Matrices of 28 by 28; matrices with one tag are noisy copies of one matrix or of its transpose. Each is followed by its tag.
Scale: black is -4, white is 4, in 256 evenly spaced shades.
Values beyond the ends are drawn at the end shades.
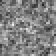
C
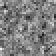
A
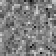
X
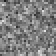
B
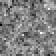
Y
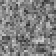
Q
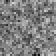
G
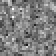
Y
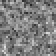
Y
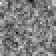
X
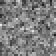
C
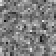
A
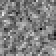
G
